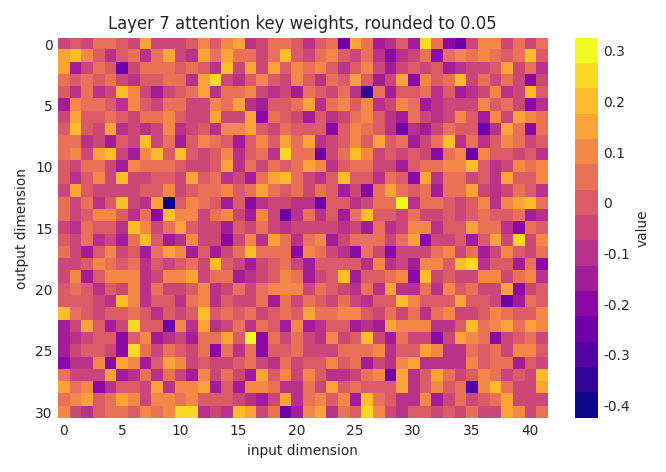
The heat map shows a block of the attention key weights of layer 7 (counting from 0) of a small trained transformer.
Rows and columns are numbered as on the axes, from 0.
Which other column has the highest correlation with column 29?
36
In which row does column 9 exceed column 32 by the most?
1
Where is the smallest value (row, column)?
13, 9
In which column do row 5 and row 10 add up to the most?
21
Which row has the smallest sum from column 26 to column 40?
7
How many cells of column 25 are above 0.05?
6
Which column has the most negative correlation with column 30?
31
